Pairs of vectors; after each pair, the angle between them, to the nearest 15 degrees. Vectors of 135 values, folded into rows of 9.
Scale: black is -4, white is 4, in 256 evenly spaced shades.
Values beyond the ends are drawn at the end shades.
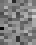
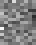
150 degrees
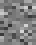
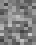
120 degrees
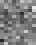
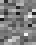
60 degrees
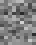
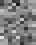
120 degrees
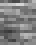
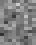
75 degrees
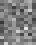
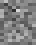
90 degrees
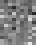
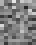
120 degrees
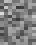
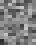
120 degrees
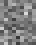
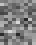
90 degrees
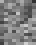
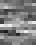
75 degrees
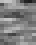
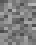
90 degrees
